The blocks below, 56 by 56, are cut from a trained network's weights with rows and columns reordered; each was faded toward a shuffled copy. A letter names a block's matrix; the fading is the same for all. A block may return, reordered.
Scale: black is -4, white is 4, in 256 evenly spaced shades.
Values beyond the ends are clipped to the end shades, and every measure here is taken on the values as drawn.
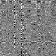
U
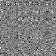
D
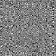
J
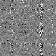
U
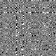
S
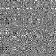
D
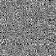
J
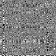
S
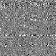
D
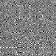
D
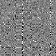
U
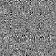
J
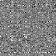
D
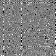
U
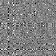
S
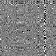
U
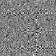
S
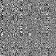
J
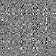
U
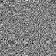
D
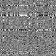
S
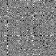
S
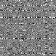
S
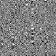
J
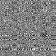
S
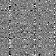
U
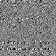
D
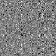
J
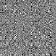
J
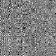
J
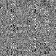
J
